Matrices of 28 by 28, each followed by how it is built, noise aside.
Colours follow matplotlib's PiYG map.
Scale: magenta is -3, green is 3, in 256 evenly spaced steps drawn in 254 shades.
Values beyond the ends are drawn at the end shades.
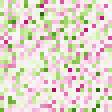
Hankel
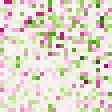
upper triangular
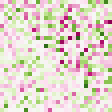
upper triangular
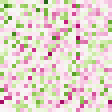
Hankel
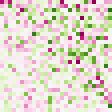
upper triangular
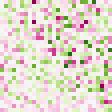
upper triangular
